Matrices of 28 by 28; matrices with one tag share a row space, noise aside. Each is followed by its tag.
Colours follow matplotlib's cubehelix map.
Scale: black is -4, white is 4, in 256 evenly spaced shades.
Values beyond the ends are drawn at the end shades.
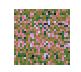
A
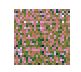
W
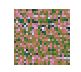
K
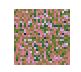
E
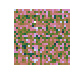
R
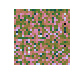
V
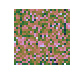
V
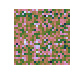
E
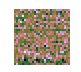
E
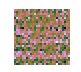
V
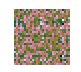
W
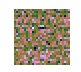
K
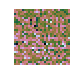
E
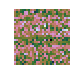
E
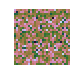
R
